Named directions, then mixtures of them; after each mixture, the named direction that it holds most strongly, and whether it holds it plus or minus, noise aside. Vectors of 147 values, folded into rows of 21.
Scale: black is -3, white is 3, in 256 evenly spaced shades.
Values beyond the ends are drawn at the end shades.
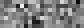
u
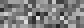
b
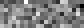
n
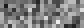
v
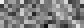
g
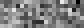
u, plus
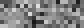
u, plus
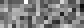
n, plus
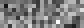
v, plus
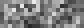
v, minus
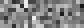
u, minus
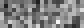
v, plus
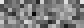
g, plus
